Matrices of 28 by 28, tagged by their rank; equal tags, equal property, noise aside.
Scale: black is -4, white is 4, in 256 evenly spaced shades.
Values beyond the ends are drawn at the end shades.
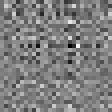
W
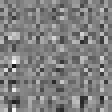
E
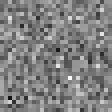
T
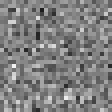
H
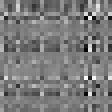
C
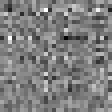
W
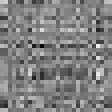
E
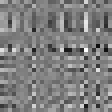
C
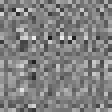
W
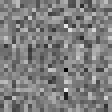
H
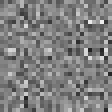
W
